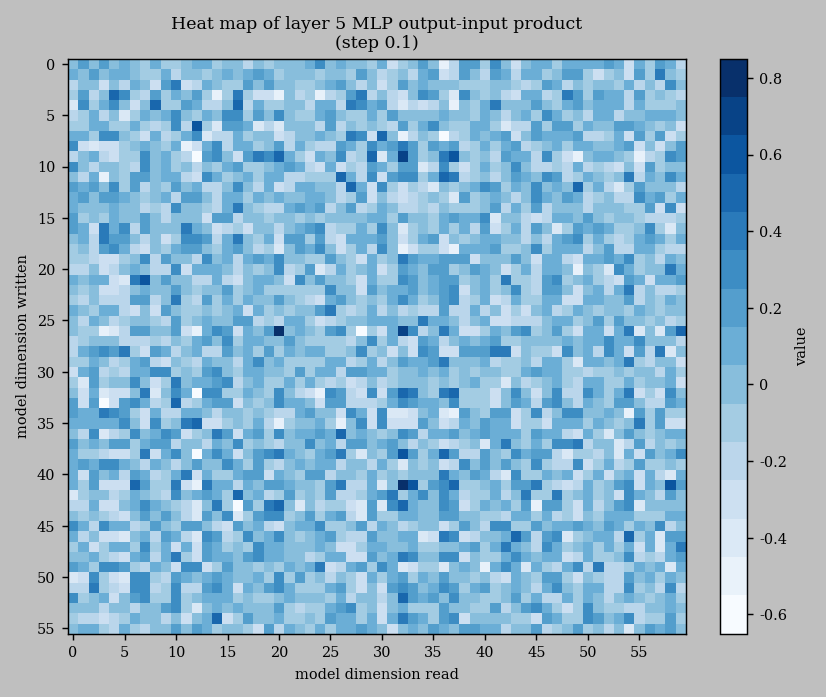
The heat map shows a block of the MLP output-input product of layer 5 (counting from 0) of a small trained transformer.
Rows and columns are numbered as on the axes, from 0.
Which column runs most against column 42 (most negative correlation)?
10
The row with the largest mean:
41
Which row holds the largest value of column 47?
42
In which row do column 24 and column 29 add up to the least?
3
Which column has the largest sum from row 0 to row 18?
16
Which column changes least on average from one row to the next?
21
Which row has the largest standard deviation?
26
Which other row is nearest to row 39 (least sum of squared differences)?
13
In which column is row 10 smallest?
34
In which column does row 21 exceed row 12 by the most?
7
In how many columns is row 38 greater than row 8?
27
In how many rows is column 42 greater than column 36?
16
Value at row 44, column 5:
-0.3
